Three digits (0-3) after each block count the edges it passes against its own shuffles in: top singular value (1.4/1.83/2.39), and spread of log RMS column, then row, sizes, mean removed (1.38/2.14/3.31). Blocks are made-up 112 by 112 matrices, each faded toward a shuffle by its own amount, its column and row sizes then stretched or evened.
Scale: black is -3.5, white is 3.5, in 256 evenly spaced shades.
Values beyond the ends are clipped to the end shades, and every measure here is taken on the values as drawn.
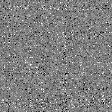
0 1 2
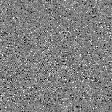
2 0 1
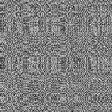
3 1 1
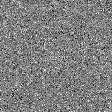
1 0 0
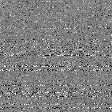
0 0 3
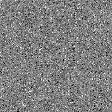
1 1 0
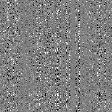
2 3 1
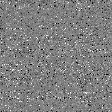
0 1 2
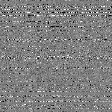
2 0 3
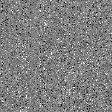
0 2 0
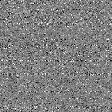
2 0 2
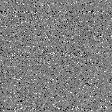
1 0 2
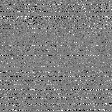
0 0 3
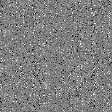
0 2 1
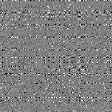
3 2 3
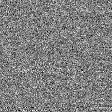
1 0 1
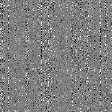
2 3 1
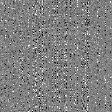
2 3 0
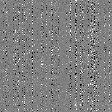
1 3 1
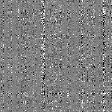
1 3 2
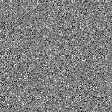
2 1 1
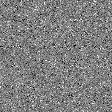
0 0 1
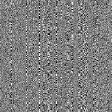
3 3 0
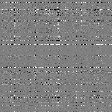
3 2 3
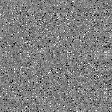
2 1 1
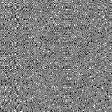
3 1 1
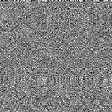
3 0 2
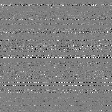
2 0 3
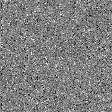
0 1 0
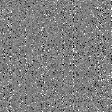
2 2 0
